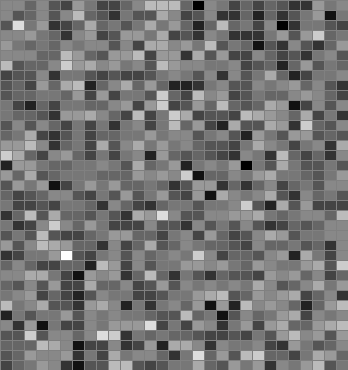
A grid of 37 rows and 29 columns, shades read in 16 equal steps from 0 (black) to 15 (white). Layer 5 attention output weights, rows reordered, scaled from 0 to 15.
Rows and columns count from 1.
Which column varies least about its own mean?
28
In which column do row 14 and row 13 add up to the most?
26
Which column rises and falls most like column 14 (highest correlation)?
7
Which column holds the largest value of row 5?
18
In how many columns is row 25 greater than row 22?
9
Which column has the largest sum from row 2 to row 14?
14
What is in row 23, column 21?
8
